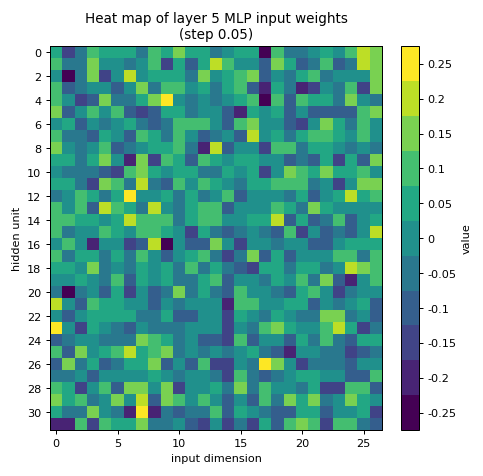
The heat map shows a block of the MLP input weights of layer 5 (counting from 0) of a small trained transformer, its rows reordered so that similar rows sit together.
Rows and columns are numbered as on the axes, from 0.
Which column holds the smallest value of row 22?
14
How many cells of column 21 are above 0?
13
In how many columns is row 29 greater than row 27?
16
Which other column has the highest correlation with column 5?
2
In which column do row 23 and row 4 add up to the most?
0
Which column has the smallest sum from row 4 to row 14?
17
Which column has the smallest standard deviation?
11
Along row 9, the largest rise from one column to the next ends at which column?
7
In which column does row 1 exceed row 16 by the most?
3
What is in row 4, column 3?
-0.1
